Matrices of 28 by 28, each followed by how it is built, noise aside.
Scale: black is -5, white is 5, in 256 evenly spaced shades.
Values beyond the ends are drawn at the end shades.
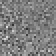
lower triangular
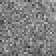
smooth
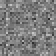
low rank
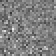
lower triangular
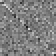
diagonal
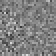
lower triangular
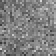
smooth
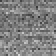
blocks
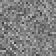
Toeplitz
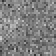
smooth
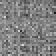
blocks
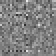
low rank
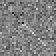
diagonal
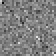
diagonal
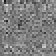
low rank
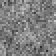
smooth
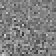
lower triangular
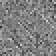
Toeplitz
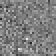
lower triangular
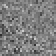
lower triangular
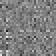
low rank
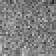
smooth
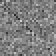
diagonal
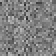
low rank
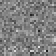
low rank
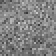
smooth
